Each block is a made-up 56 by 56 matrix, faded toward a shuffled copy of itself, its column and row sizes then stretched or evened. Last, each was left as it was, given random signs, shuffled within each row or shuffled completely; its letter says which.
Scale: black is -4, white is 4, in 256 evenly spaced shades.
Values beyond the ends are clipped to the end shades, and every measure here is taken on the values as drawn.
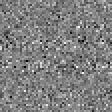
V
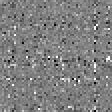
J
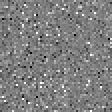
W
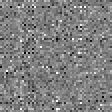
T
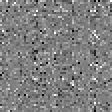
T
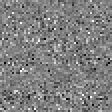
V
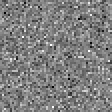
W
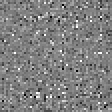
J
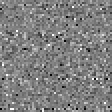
V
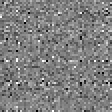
T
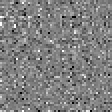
T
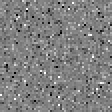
W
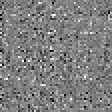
J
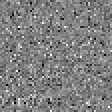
T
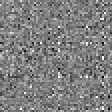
T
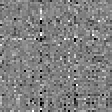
T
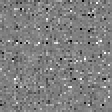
J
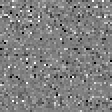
V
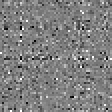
T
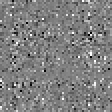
J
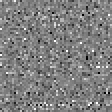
V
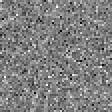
W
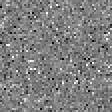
W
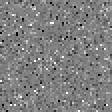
W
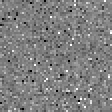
W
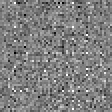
J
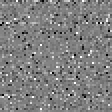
V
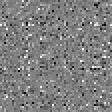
T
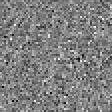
W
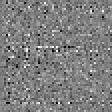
J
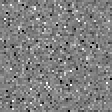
W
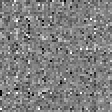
J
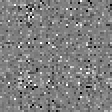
J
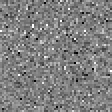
W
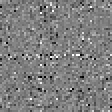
J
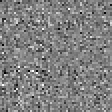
J
